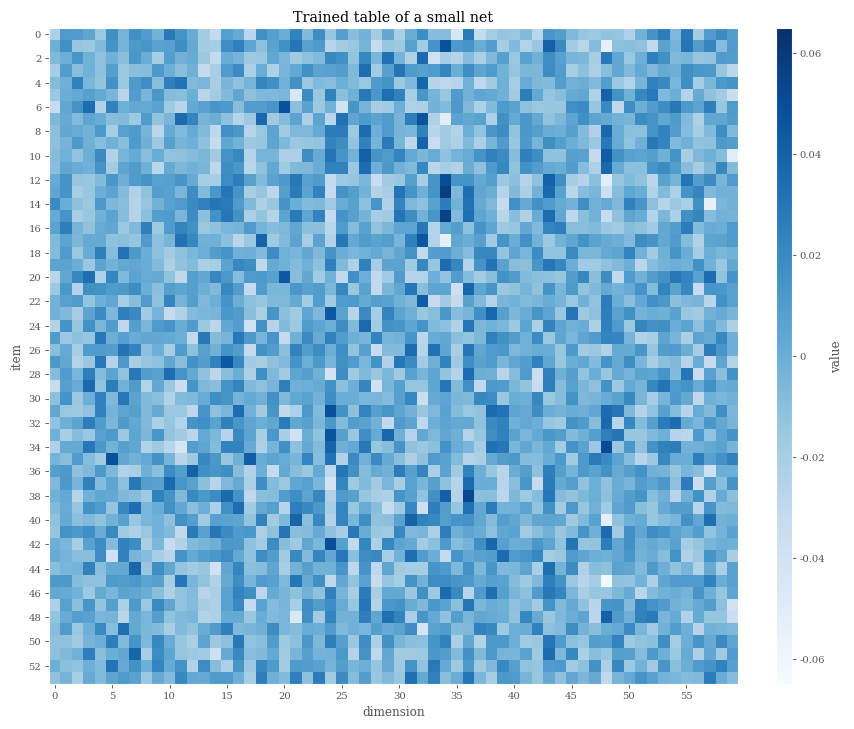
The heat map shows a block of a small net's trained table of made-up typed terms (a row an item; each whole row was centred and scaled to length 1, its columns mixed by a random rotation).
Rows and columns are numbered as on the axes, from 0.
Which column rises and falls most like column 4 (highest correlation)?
42
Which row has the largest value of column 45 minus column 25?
6
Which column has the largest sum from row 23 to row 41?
16
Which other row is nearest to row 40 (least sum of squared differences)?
53
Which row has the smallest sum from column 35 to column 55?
0
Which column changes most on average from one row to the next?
32
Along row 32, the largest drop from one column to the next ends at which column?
49
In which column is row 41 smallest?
11
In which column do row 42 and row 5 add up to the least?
21
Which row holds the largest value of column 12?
36
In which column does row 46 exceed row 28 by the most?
24
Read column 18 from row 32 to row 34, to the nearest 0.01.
0 -0.02 -0.02
